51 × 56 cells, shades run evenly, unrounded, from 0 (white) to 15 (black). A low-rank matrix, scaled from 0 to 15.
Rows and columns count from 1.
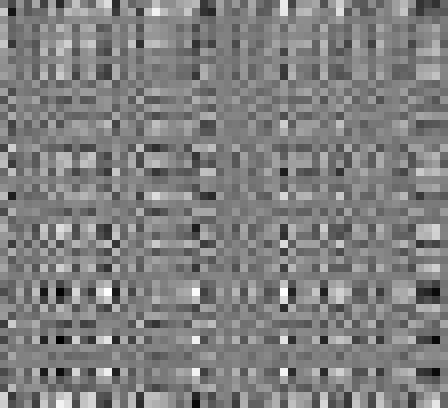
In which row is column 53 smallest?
22
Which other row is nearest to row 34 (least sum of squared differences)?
29
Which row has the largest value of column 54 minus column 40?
37
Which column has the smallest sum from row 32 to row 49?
25
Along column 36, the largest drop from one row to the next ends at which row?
31
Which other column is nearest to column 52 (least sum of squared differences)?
30
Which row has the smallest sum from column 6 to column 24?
2
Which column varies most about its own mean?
36
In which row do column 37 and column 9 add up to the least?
51
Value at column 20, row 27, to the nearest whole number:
11
